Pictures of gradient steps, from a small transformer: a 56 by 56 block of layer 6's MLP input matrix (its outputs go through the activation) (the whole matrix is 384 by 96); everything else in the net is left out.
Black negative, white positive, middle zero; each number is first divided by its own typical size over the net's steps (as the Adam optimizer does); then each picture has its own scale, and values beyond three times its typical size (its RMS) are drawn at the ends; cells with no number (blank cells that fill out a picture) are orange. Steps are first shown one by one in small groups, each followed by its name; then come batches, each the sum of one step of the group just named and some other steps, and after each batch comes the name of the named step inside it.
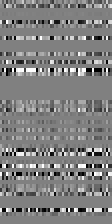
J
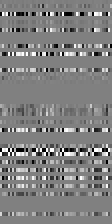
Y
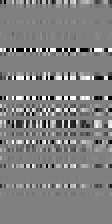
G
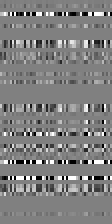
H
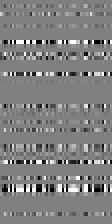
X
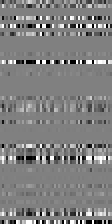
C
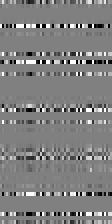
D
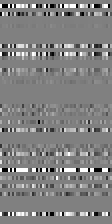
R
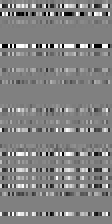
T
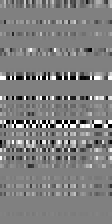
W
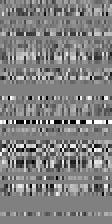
Y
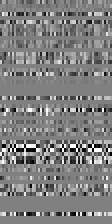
Y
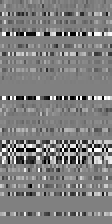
Y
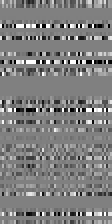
D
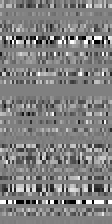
X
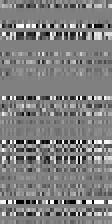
D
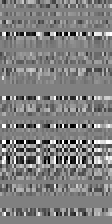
J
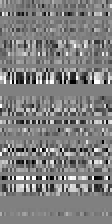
Y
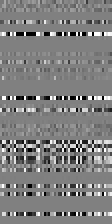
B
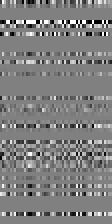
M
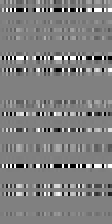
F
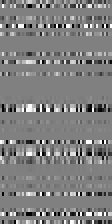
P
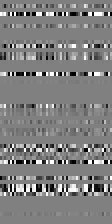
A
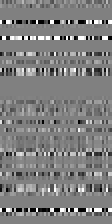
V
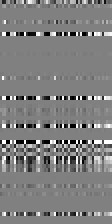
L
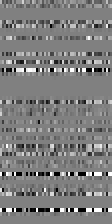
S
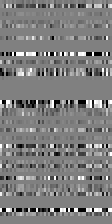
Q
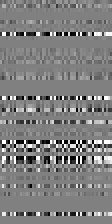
B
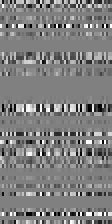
P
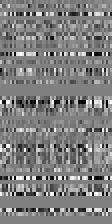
Q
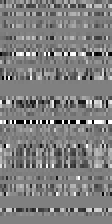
Q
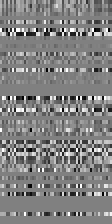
B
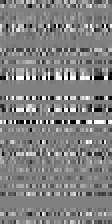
P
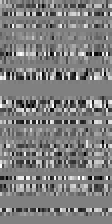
Q
